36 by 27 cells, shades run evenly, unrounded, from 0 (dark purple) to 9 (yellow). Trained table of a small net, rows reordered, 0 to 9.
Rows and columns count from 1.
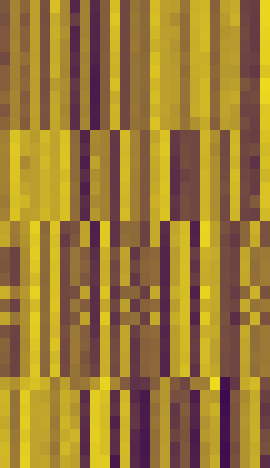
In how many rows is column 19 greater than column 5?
22
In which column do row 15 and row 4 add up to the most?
27
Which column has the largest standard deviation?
10
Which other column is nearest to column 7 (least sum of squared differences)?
17
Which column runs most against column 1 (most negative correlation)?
15
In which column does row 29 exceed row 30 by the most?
19
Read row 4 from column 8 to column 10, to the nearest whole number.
1 5 1
